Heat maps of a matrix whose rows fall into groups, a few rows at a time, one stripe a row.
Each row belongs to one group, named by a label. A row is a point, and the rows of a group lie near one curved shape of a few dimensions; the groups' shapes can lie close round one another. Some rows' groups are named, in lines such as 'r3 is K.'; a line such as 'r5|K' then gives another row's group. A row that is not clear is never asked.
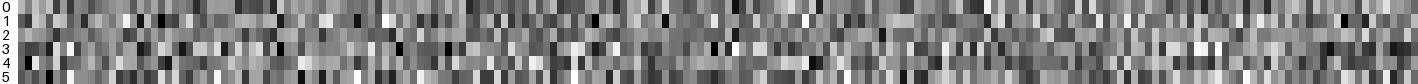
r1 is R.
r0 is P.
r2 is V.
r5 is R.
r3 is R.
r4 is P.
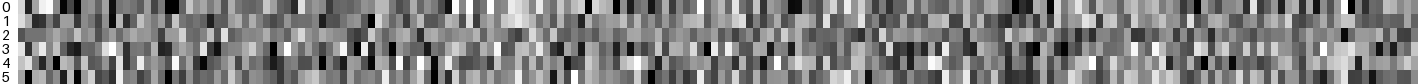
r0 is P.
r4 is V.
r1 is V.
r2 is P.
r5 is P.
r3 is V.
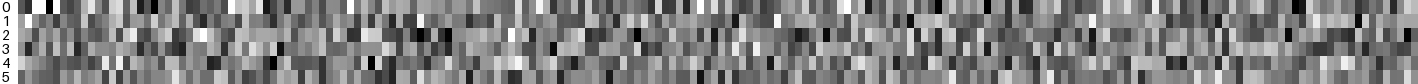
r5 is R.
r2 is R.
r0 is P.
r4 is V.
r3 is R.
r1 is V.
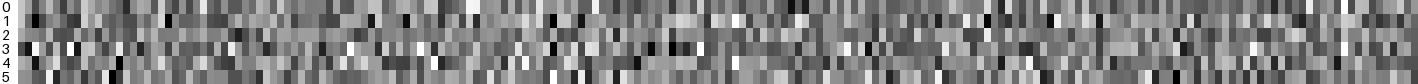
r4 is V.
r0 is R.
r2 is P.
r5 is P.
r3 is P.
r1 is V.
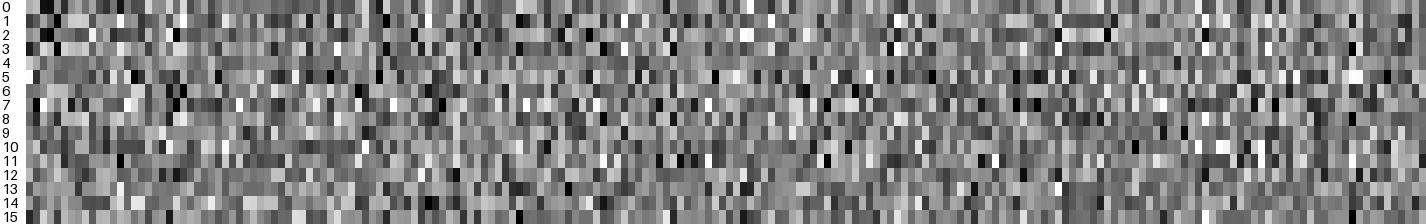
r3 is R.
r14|R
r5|V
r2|V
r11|P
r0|V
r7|P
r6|R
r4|V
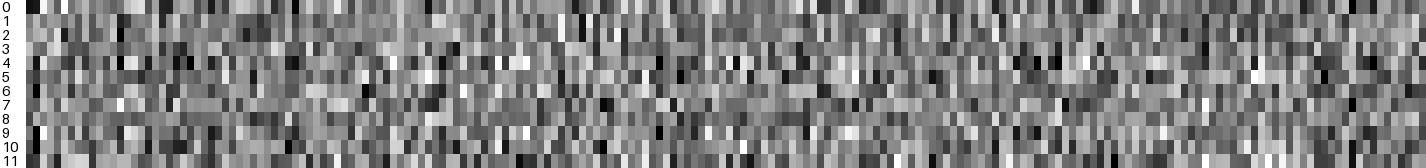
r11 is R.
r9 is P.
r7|R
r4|P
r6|P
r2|P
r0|P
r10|R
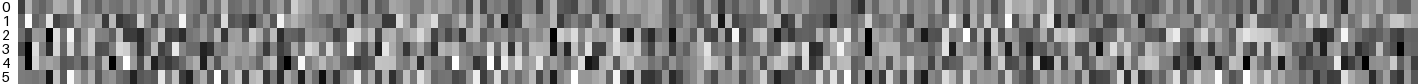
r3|P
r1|R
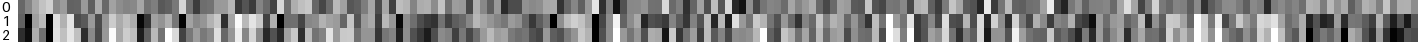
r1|R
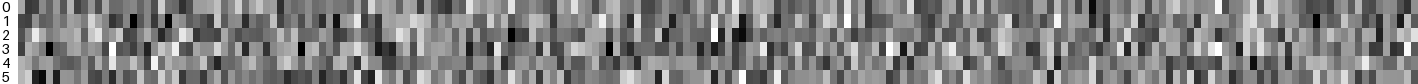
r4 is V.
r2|R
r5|V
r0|R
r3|R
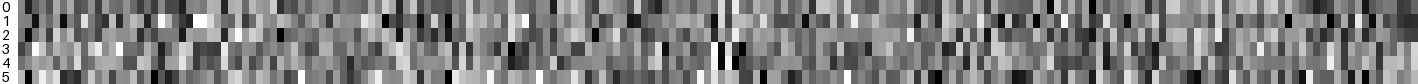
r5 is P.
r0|R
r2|R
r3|R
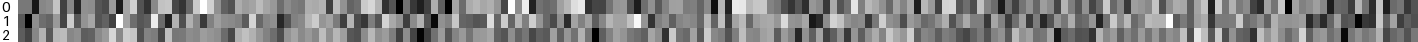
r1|P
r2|R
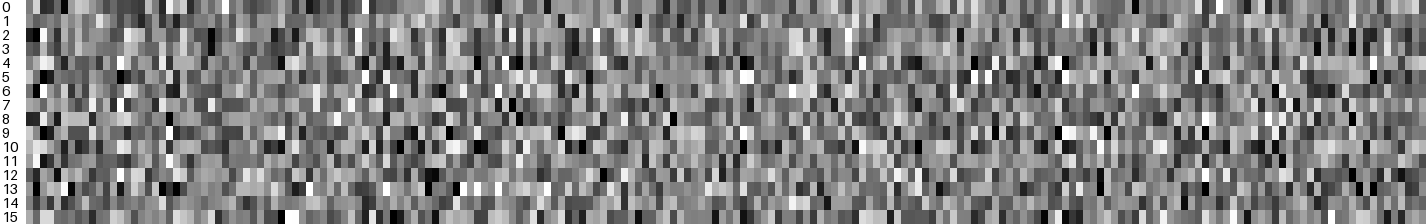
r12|R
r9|V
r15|V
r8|R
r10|V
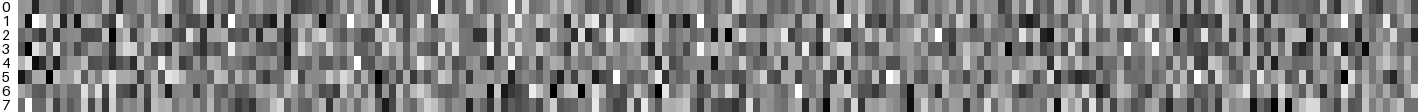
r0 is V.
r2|P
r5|R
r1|P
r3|P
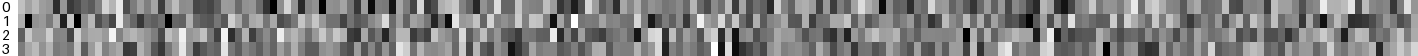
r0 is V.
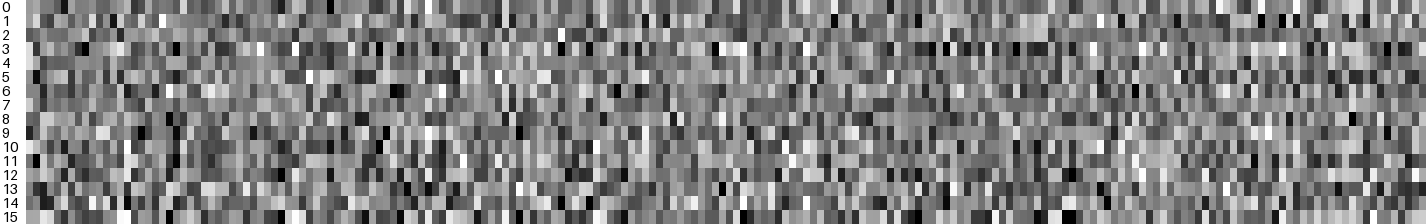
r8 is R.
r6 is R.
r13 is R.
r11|P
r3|V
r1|V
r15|V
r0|V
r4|V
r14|V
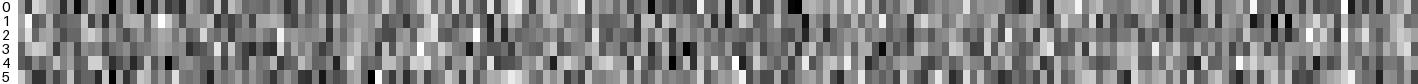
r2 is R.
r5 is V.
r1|V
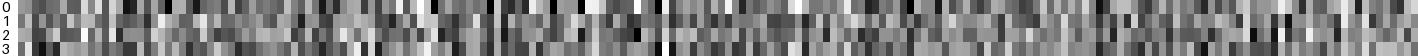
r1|R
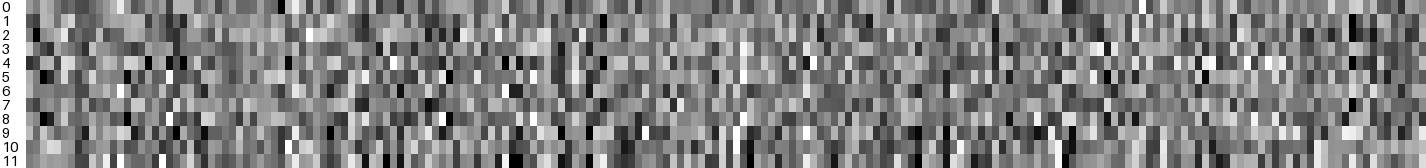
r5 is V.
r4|R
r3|V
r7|R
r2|P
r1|R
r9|V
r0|V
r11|V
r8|V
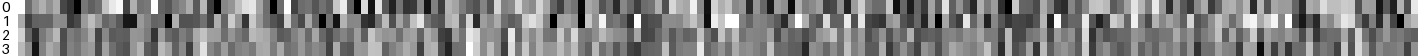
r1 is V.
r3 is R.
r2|R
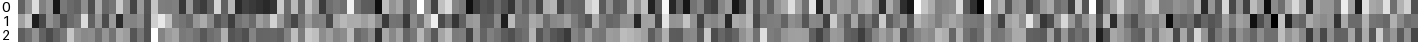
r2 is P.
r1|V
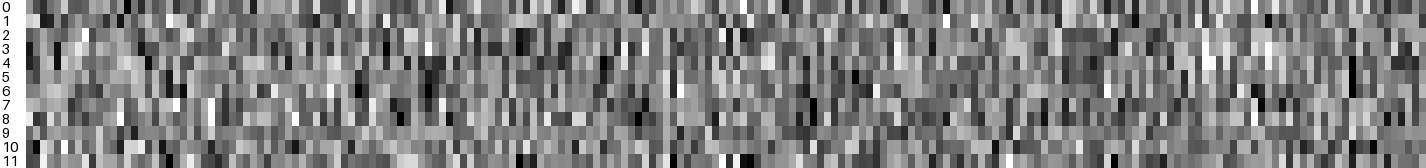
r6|R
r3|R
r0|V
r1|V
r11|R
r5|R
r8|V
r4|R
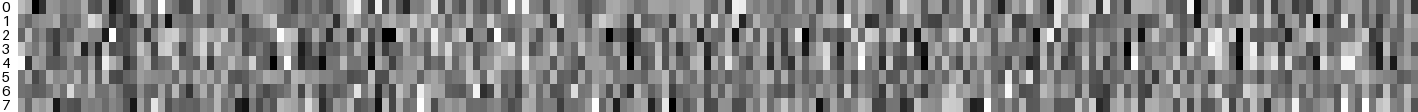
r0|V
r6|R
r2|R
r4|V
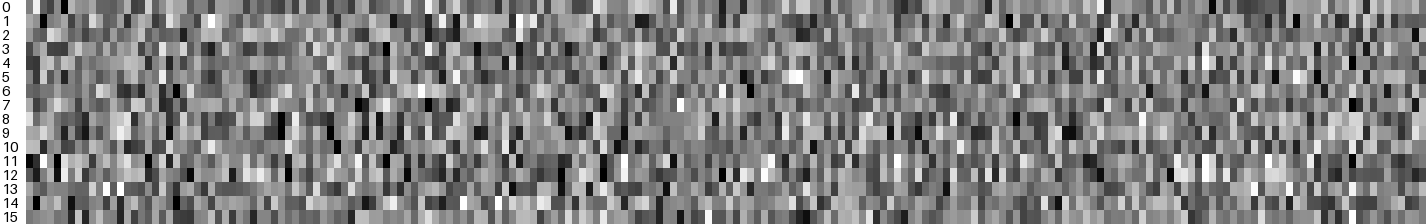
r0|V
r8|V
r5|P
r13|V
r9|V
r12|R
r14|P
